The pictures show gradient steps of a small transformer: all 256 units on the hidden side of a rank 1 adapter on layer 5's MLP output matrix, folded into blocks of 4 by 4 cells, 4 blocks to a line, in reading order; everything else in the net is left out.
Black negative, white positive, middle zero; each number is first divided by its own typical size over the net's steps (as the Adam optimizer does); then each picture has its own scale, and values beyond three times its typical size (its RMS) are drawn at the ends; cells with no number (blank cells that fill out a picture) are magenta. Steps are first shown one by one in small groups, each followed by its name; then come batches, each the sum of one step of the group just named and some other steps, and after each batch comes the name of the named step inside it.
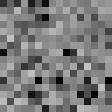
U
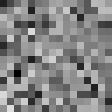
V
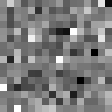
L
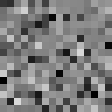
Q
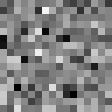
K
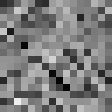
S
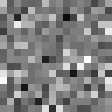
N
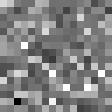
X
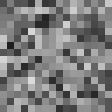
Q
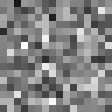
X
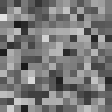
U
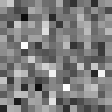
X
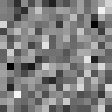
N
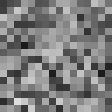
S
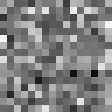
N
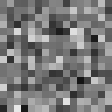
L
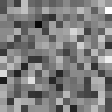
Q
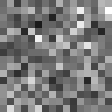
Q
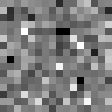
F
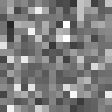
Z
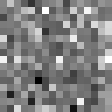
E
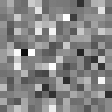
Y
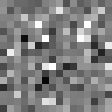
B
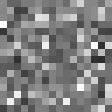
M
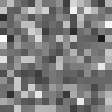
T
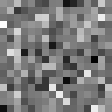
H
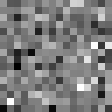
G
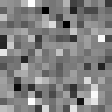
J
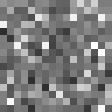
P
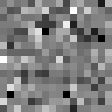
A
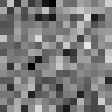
E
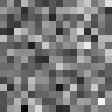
F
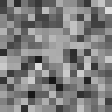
E
